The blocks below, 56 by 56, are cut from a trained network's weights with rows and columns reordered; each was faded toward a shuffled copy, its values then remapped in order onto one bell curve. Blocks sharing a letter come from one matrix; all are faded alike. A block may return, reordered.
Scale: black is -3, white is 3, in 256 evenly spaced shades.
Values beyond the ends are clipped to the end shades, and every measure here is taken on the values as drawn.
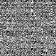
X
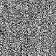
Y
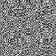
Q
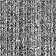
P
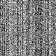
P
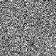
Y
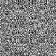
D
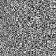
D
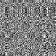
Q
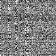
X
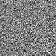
Y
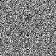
Y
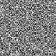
D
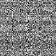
X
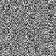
Q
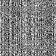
P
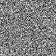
Y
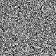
Y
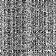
P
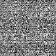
X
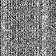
P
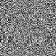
Q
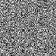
D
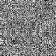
D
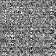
X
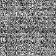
X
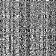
P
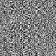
Q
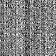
P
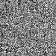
Y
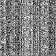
P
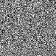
Y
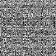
X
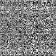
X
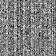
P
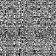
X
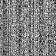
P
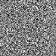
Y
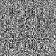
D
